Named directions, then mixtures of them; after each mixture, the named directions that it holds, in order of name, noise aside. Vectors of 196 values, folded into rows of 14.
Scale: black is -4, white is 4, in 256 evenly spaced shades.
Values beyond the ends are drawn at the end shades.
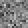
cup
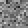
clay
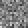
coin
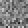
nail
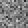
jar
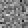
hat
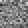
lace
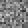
clay, cup, hat.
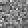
hat, lace.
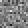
coin, jar, lace.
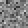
clay.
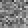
jar, lace.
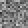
clay, cup.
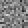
hat.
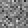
jar.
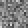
clay, coin.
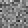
clay, lace, nail.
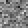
clay.
